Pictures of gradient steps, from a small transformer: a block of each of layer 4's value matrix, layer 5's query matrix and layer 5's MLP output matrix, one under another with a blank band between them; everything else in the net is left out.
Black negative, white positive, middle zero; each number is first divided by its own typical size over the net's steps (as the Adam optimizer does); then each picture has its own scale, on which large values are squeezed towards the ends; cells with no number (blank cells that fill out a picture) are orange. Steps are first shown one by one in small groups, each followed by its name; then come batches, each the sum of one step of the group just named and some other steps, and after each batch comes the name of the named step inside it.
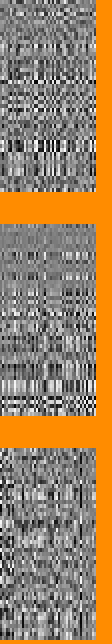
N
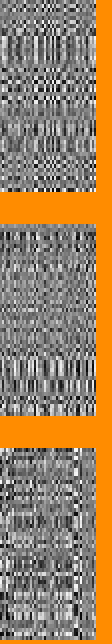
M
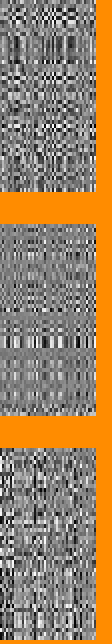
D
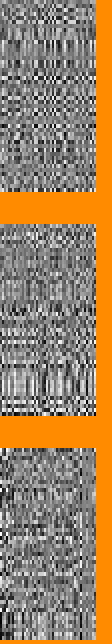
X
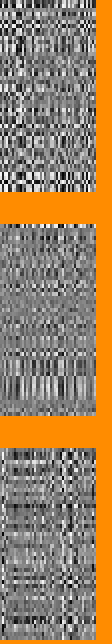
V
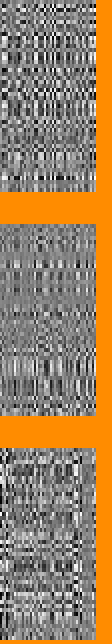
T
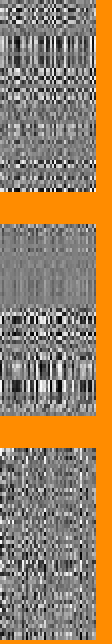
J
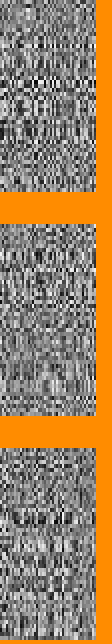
N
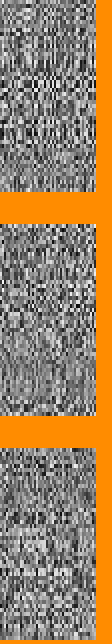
D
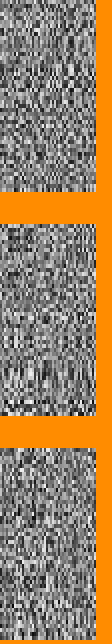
D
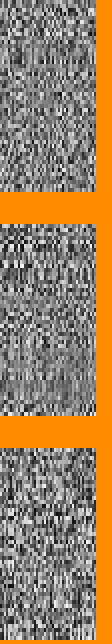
D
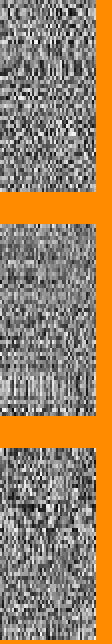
X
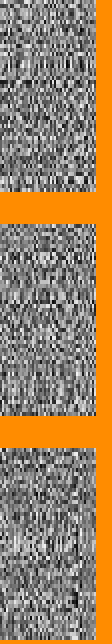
X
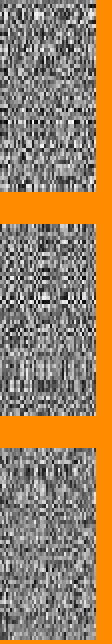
T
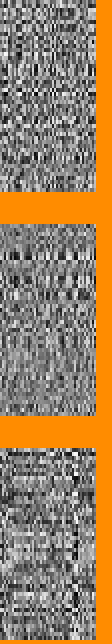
T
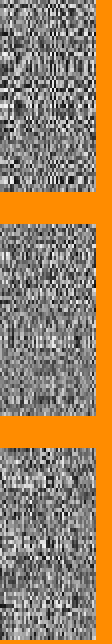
D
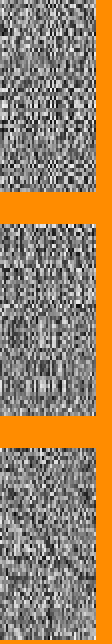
J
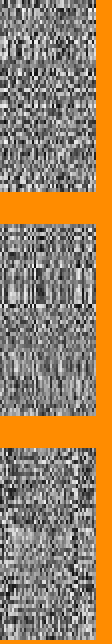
T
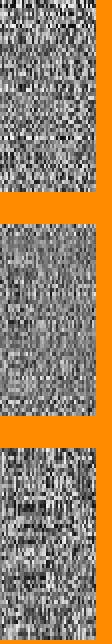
V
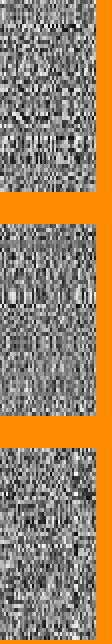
M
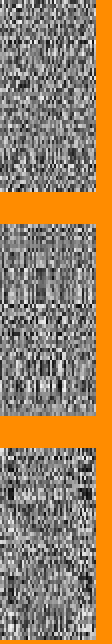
J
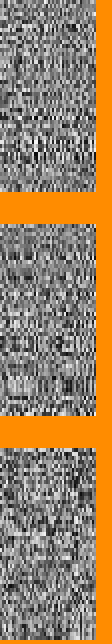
N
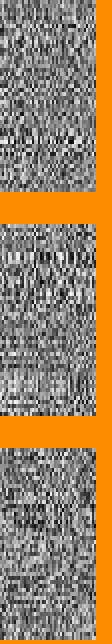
X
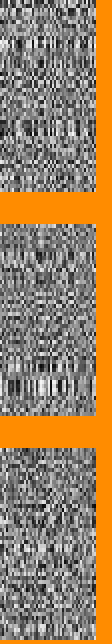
J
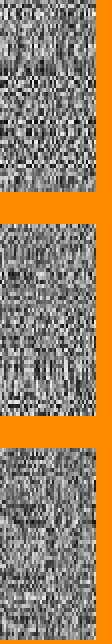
N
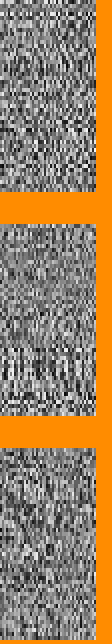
N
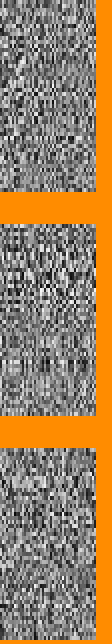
D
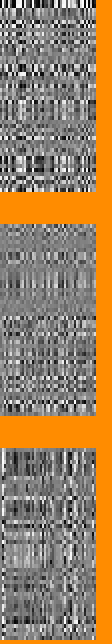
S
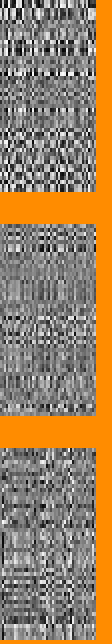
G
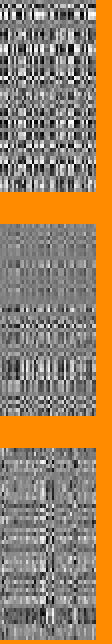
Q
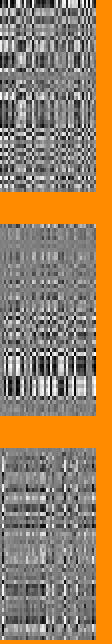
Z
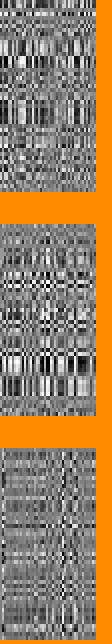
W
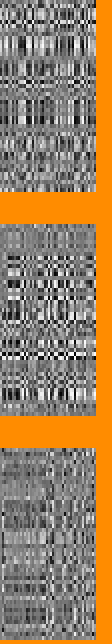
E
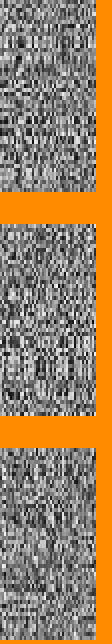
E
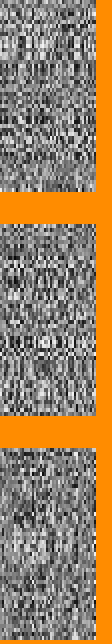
E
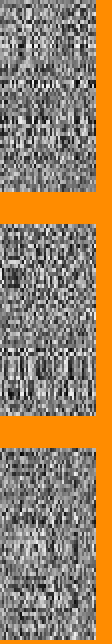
E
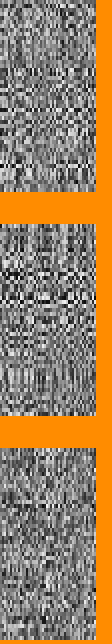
G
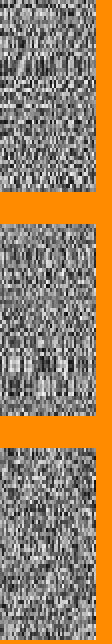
W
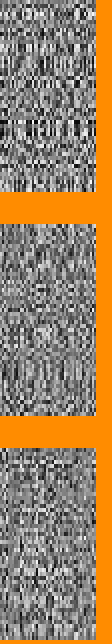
Q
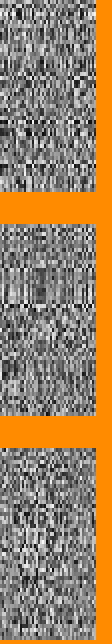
Q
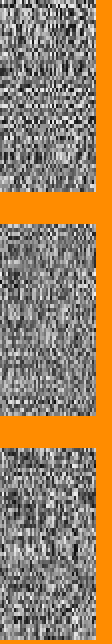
S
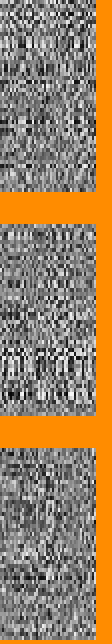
E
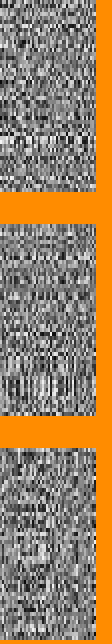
Z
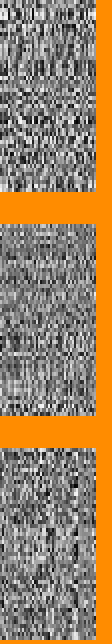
Q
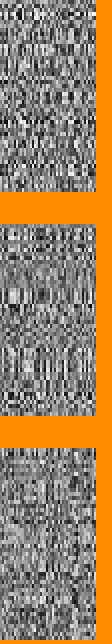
Q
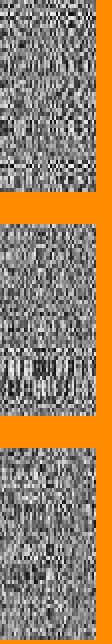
Z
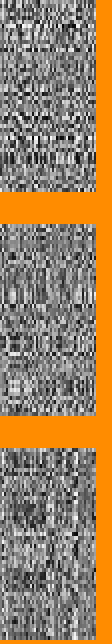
S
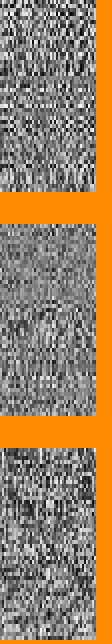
S
